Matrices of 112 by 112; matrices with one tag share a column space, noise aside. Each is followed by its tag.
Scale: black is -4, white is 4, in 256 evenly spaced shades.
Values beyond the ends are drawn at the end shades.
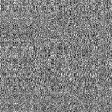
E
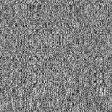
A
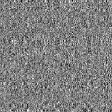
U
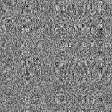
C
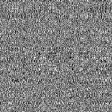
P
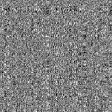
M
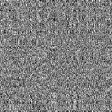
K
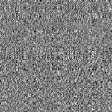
P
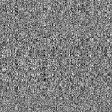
E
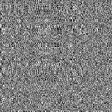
C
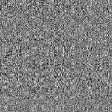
E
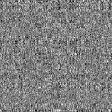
U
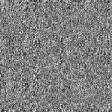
U
